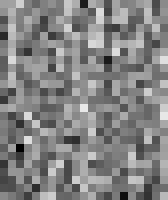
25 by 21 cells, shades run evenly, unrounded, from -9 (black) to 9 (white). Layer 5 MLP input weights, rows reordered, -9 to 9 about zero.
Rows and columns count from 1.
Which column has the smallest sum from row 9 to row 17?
14
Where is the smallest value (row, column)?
19, 3
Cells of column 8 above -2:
22
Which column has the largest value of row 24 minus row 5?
7
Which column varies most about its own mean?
2
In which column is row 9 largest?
8
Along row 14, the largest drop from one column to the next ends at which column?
12
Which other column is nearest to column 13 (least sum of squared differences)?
15
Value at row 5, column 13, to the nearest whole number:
5
